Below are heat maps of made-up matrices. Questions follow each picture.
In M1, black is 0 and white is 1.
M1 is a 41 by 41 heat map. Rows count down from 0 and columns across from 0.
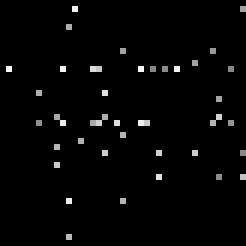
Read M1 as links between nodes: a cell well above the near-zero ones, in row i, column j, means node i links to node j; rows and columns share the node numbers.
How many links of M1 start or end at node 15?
4
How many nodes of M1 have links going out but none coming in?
5
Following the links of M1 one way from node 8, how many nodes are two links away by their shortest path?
8
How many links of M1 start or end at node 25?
5
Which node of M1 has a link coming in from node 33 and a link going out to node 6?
node 20
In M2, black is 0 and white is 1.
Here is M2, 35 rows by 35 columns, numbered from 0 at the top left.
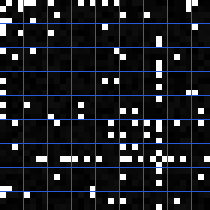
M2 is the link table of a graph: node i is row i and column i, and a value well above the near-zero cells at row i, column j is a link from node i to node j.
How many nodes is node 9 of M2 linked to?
3
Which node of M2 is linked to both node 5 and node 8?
node 0
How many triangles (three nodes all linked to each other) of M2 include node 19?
2
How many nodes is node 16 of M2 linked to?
1
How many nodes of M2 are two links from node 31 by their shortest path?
8
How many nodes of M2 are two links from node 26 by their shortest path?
7
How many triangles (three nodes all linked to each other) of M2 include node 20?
7
